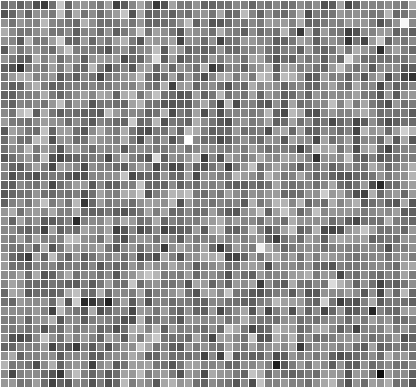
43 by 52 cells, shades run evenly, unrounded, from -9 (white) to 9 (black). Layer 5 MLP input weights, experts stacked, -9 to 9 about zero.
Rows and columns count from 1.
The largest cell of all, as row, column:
42, 48
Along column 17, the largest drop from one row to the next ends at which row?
37
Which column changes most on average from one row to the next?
28
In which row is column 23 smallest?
22
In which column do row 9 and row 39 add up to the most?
10
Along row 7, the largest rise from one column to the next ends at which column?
21
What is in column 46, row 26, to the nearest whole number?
-5
